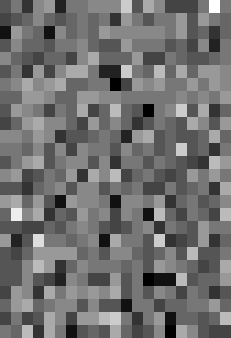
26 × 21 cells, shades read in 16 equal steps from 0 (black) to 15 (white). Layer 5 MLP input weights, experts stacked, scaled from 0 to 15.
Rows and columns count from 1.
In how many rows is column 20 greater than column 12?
8
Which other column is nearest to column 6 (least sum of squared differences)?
18
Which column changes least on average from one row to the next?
13
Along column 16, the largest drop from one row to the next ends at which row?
22
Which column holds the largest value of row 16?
2
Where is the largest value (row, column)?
1, 20
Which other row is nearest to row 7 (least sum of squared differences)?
24
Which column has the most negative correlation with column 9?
17
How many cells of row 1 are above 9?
3
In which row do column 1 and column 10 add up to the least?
6
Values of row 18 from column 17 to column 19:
6 5 9
